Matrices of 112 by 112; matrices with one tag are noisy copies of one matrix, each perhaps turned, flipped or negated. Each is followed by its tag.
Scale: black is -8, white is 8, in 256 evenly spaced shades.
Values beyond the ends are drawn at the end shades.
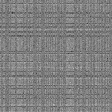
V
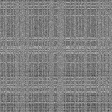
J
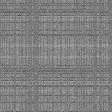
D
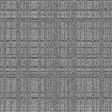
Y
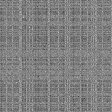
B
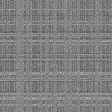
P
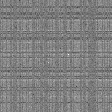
P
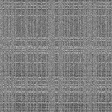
J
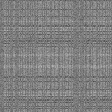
D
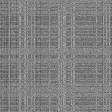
J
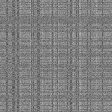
P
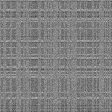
Y
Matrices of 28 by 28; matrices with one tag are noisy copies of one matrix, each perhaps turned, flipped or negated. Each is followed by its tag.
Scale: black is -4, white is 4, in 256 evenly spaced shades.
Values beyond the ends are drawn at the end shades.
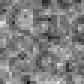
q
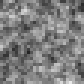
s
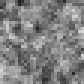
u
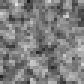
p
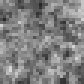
u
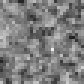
p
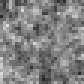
u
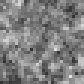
u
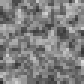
p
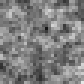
u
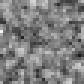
p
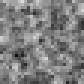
q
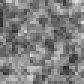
s
